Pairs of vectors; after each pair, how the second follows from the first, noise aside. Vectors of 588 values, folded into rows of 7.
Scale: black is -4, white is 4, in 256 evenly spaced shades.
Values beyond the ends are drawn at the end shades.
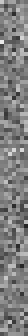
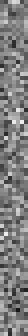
wrapped around.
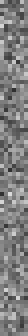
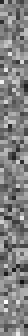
wrapped around.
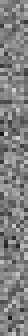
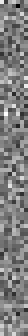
wrapped around, negated.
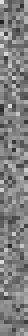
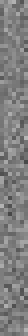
wrapped around, negated, shrunk.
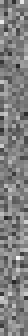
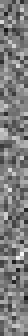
sign-scrambled.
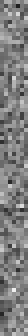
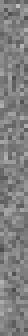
negated, shrunk.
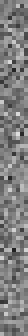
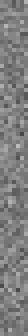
reversed, shrunk.
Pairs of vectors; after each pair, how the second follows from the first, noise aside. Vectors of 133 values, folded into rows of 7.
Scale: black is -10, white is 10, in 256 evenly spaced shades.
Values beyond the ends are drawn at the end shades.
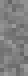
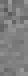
wrapped around, partly zeroed.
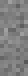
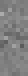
reversed, negated, partly zeroed.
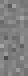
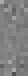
wrapped around, partly zeroed.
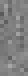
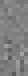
reversed, negated, partly zeroed.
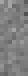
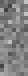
negated, scaled up.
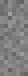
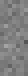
wrapped around, partly zeroed.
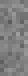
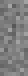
wrapped around, negated.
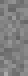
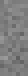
wrapped around, negated, partly zeroed.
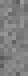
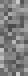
negated, scaled up.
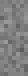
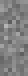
reversed, negated.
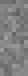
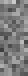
negated, scaled up.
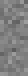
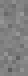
wrapped around, partly zeroed.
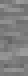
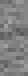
wrapped around, negated.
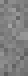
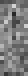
wrapped around, negated, scaled up.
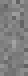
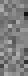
wrapped around, negated, scaled up.
